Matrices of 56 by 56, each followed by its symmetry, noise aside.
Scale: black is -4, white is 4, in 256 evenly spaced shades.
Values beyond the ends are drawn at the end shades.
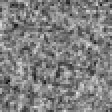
no symmetry.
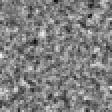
antisymmetric.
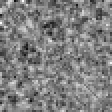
symmetric.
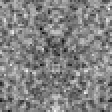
mirrored left to right.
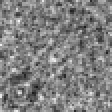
symmetric across the other diagonal.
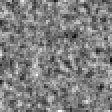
antisymmetric.
